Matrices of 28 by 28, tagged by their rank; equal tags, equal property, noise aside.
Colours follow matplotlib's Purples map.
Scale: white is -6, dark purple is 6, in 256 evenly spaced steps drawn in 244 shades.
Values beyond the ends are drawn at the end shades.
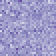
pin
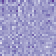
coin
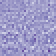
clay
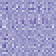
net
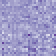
coin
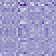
net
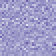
clay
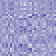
net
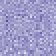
coin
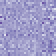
clay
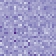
net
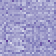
pin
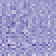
net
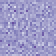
clay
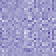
net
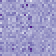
net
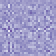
net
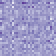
net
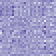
coin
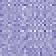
net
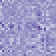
net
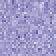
pin
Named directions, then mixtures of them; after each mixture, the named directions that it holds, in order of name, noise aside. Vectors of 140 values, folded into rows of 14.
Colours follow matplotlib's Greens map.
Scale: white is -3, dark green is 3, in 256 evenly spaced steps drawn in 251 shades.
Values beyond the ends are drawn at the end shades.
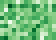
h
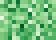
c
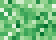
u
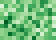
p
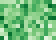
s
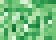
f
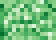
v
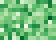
c, f, s.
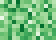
c.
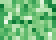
p, s, v.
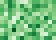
f, h.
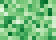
p.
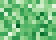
u.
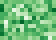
v.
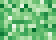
u, v.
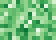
c, p.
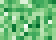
f.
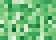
f, h.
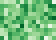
s.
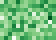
c, f, u.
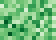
p.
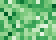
u.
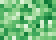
f, s, v.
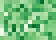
f, s, v.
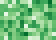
f, h, s.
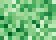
p, s, v.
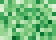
c, u, v.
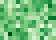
h, s, u.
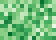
p.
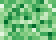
v.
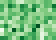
f, h, s.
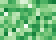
f, u.
